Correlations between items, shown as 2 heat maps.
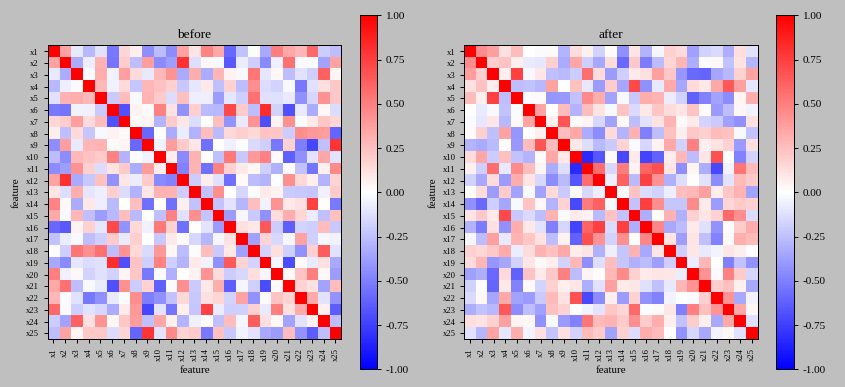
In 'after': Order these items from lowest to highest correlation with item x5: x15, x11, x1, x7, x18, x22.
x22, x15, x18, x7, x1, x11
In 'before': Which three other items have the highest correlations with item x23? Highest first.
x14, x1, x20
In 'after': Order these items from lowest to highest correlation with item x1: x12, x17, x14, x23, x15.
x14, x23, x12, x17, x15
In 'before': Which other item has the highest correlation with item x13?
x15
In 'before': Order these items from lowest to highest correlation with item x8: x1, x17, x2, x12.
x2, x12, x1, x17
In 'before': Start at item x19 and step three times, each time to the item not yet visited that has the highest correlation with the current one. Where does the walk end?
x10
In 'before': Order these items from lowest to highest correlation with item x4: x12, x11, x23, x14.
x12, x23, x14, x11
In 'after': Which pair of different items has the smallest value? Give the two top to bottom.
x10, x11
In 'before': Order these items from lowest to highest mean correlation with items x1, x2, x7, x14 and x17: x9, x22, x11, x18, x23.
x11, x9, x18, x22, x23
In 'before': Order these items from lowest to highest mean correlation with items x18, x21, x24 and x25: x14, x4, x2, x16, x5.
x16, x14, x2, x4, x5
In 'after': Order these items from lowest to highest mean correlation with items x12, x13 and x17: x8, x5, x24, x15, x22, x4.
x22, x8, x4, x15, x5, x24
